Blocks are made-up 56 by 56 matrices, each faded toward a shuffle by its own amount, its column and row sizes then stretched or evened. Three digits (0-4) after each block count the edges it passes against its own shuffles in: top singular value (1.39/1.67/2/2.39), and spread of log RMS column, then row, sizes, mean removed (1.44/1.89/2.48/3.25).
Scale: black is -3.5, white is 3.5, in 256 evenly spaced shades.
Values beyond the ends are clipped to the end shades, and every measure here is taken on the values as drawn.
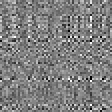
4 2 3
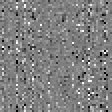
2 3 0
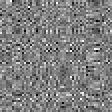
4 1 2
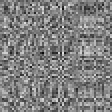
4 2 2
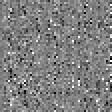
0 3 0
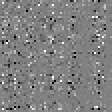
1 3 2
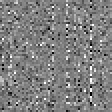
2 3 0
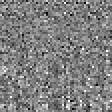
2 0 1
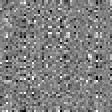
4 3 2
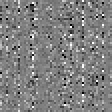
1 4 1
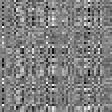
4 4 2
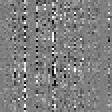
3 4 0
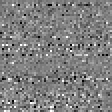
0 0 3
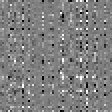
3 4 2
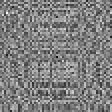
4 1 1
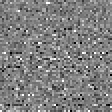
1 0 3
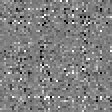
0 2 2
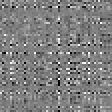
4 3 4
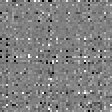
2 2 3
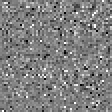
2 1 1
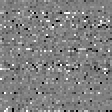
0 0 3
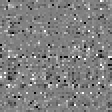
2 1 3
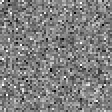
0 0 0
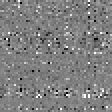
0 1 3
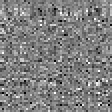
3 1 2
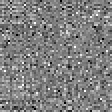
3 0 0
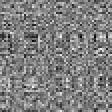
4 2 2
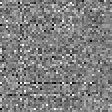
3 1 2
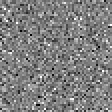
3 0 0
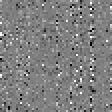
0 3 0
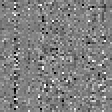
1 3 1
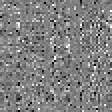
3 2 0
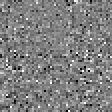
0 2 2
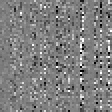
1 4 0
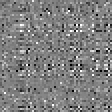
4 2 3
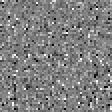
0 2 1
